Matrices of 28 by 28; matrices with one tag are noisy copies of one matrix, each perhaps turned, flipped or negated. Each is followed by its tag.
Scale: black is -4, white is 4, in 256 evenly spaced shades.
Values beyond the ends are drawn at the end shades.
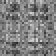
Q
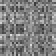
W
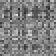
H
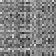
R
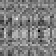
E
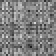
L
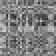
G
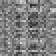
E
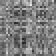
G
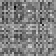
L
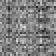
H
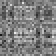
Q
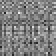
R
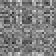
W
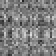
E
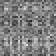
H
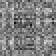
Q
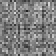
L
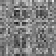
G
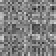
W
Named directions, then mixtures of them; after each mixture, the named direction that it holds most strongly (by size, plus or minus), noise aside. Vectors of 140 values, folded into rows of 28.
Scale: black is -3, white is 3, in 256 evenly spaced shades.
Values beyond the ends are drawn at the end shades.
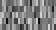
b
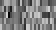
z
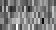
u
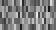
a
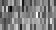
a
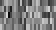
z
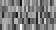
a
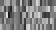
z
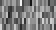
z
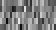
b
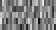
b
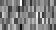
a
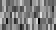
b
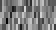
b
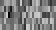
z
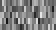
b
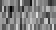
z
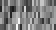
u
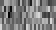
z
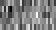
z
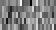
b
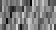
b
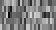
z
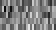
z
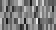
b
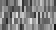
b
